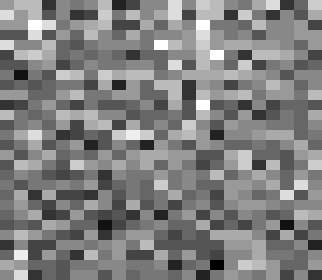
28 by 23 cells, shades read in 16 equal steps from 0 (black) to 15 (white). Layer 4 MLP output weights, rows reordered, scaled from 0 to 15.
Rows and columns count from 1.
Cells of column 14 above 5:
20
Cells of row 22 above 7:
9
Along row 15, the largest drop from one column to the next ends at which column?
7
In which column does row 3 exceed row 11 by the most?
3
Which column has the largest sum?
15
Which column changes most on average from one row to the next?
6
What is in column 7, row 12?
11
